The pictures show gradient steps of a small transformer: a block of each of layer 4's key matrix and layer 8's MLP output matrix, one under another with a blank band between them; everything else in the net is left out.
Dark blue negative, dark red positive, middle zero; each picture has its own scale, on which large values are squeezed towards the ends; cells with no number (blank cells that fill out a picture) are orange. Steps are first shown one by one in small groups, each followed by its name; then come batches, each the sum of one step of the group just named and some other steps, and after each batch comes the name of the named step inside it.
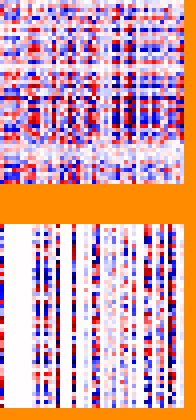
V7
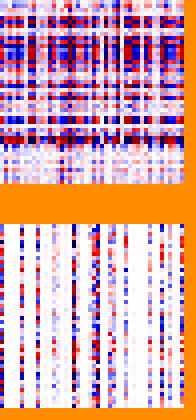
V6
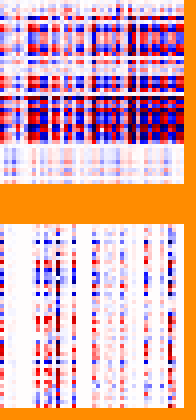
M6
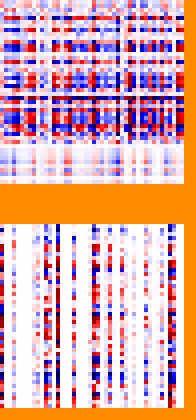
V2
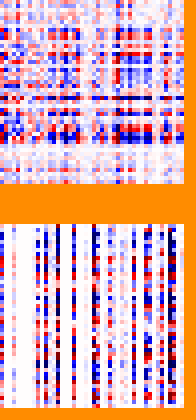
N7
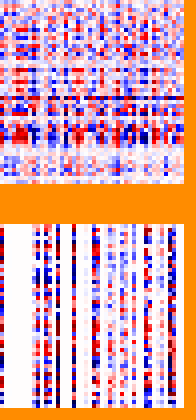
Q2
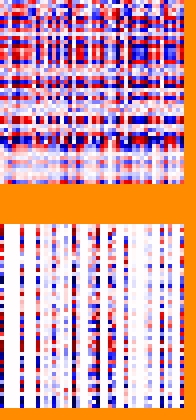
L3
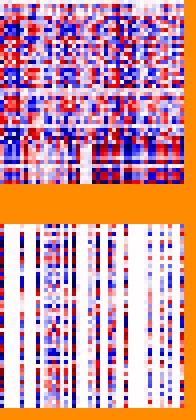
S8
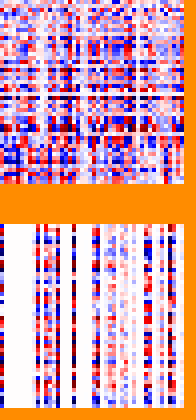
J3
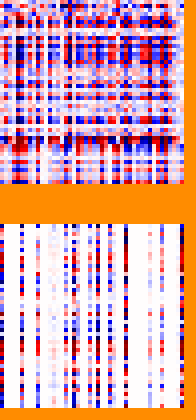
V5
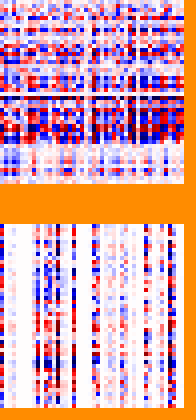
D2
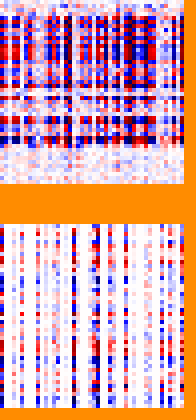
L3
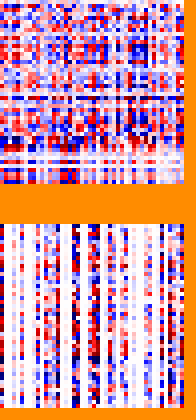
V2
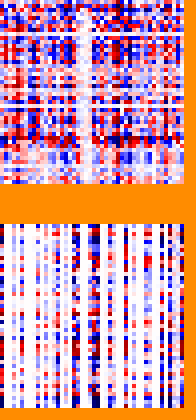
V5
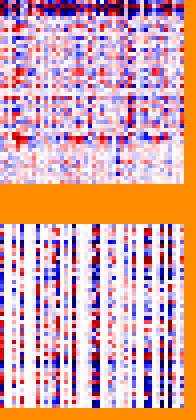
V7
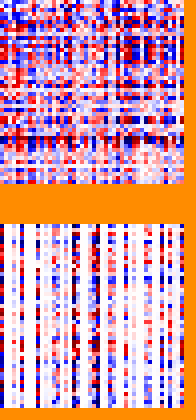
V6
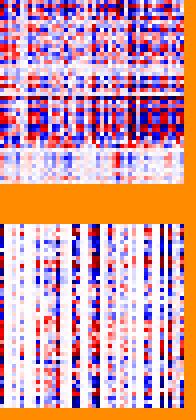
M6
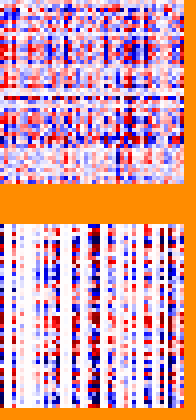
V7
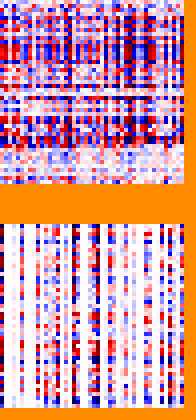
J3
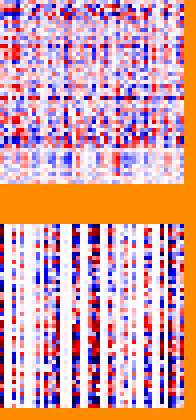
Q2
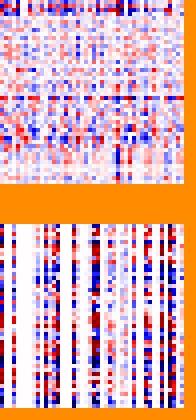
Q2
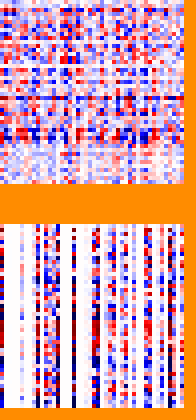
Q2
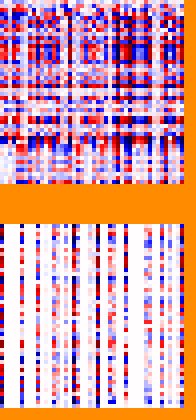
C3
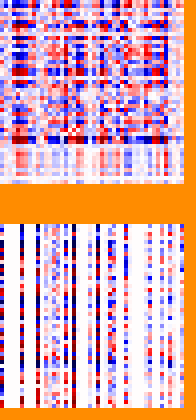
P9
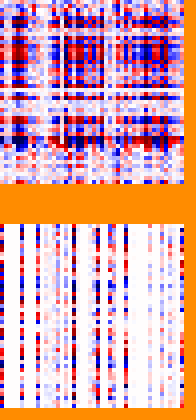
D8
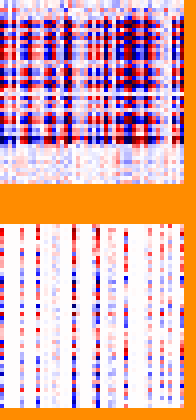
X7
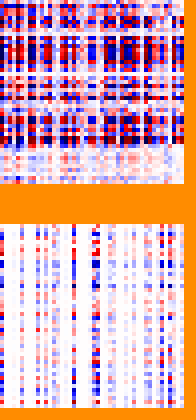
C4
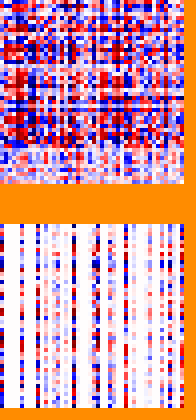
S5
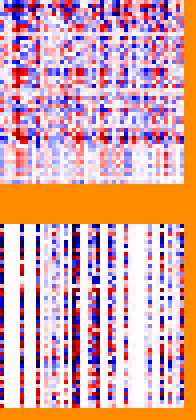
P9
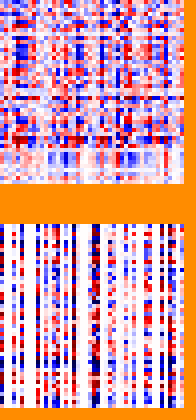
P9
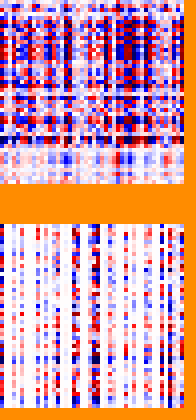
X7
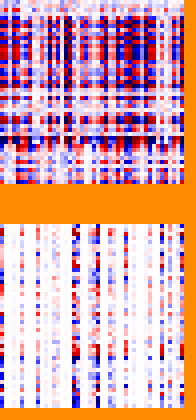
X7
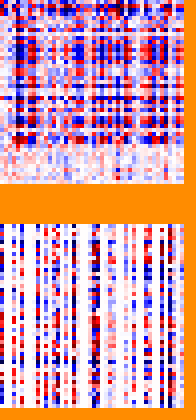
P9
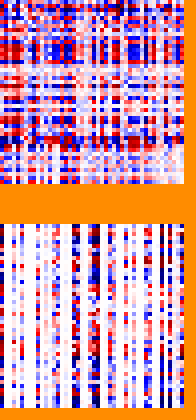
S5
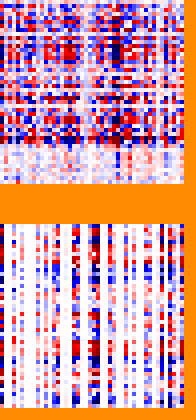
C4
